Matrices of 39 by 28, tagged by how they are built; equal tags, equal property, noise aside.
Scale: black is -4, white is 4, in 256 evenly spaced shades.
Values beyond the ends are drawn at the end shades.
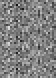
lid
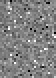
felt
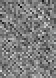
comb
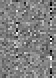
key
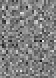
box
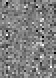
key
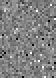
felt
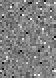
felt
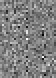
key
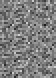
lid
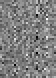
key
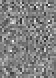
box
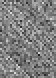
comb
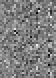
key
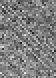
comb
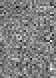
box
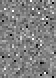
felt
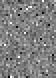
felt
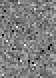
felt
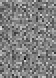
lid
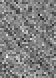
comb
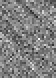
comb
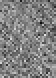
comb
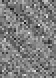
comb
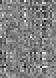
box
